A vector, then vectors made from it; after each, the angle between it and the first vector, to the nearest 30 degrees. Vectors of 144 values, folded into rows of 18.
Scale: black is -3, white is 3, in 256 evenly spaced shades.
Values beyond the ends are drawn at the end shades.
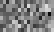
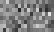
150 degrees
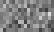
150 degrees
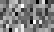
90 degrees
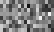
150 degrees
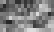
60 degrees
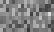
150 degrees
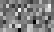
60 degrees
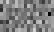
90 degrees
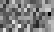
30 degrees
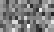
60 degrees
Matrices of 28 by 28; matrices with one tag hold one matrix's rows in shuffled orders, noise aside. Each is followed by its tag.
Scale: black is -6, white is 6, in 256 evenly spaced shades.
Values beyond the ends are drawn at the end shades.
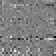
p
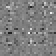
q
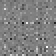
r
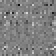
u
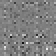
r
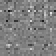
q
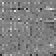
p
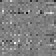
p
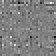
p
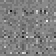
r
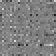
p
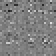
q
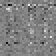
q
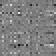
p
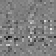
q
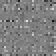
u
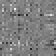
p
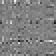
p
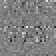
r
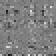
q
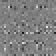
r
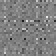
r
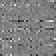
p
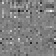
p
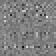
r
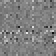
u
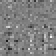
q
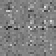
q
